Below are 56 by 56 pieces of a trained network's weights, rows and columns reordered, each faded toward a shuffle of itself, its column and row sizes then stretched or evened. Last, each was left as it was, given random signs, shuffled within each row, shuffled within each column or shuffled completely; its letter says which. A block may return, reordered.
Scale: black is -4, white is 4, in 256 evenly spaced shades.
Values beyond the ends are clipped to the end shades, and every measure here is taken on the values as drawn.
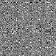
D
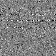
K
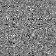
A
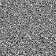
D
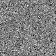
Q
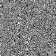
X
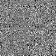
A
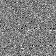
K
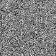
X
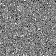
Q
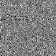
A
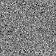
K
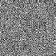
D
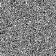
X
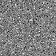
Q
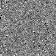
X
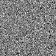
X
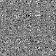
A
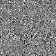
A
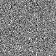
X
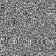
D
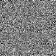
A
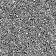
Q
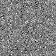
X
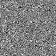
K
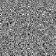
D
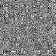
D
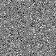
X
